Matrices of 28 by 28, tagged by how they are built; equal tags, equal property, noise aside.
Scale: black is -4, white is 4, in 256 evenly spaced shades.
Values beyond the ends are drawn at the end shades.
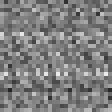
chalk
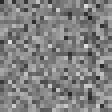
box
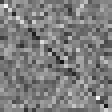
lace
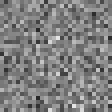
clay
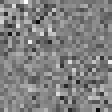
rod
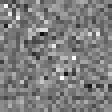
rod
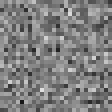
clay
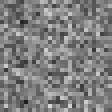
box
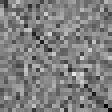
lace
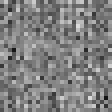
clay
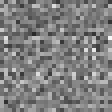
clay
